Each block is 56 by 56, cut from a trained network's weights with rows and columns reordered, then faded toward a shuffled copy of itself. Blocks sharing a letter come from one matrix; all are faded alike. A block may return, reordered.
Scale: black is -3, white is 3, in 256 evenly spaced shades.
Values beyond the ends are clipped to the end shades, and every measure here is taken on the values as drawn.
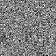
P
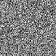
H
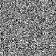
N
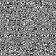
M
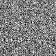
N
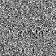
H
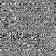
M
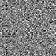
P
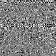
M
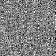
P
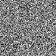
H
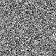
N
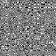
M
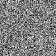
H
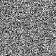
H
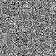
P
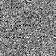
H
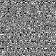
M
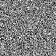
H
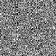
P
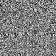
N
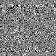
M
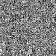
N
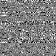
M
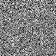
N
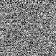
H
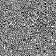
P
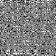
M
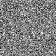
N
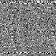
M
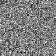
H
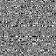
M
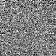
H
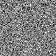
H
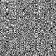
P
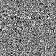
N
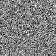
N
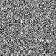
H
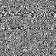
M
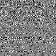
M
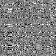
M
